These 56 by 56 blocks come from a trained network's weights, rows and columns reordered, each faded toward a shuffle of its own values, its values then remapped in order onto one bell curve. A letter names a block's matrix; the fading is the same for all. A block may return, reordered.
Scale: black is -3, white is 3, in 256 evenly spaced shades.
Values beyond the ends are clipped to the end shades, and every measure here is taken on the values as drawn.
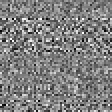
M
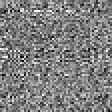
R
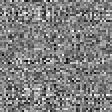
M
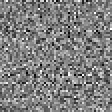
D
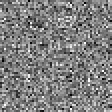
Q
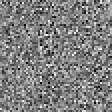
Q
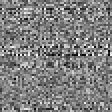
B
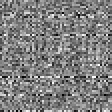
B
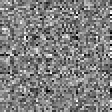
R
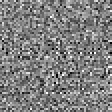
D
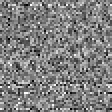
D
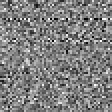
R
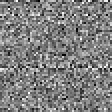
D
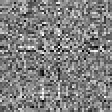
R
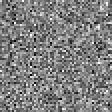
Q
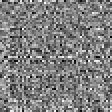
M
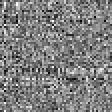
R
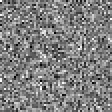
Q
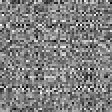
M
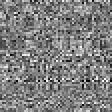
M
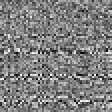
B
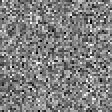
Q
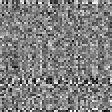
M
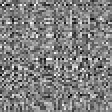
M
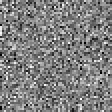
Q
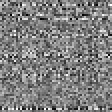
B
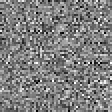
D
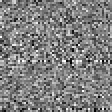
D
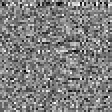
R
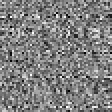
D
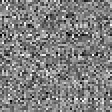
D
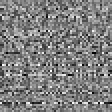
B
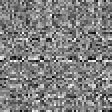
M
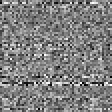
B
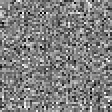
Q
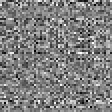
M
